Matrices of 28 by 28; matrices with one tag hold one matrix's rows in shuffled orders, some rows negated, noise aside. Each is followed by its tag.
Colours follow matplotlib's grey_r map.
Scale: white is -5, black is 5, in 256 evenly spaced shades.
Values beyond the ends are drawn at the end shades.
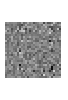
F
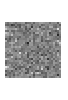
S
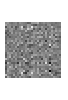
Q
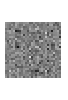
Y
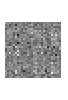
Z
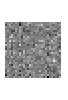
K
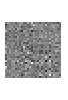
Q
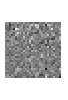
Y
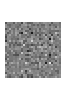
Q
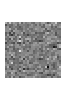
K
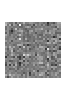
K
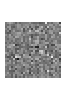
Y
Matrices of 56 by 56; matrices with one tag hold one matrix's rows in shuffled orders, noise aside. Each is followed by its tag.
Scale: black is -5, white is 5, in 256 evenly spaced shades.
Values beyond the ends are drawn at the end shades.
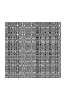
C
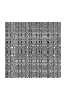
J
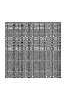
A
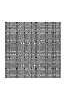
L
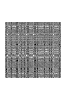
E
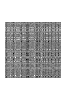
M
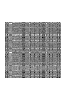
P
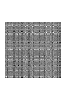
A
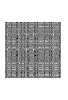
E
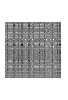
A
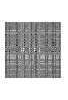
L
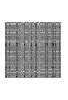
L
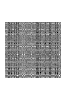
C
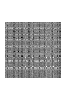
A
